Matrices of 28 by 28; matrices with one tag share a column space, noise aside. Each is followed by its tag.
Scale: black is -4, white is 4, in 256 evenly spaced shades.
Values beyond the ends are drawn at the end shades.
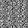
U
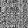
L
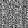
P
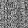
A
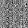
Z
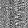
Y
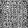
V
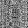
V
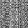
Y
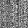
V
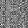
Y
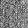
V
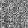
L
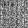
A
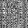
P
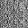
A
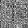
P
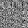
A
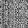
P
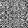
A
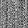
Y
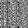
U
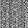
Y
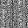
V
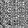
U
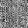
L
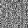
P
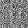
P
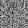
A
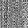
Y
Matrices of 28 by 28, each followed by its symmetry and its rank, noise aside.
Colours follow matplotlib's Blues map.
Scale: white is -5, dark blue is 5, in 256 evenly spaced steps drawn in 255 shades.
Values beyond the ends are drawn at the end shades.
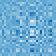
no symmetry, rank two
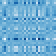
no symmetry, rank one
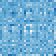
symmetric, rank three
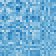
no symmetry, rank two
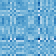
symmetric, rank one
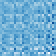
antisymmetric, rank two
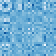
symmetric, rank three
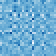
no symmetry, rank three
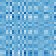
no symmetry, rank one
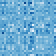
no symmetry, rank three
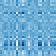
no symmetry, rank one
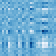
symmetric, rank one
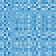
antisymmetric, rank two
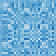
symmetric, rank two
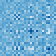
symmetric, rank three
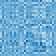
antisymmetric, rank two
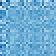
antisymmetric, rank two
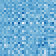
symmetric, rank two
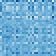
no symmetry, rank two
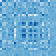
symmetric, rank two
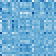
antisymmetric, rank two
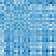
antisymmetric, rank two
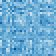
no symmetry, rank three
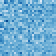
no symmetry, rank three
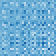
symmetric, rank two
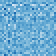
no symmetry, rank three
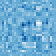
no symmetry, rank three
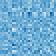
antisymmetric, rank two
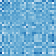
symmetric, rank two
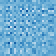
antisymmetric, rank two
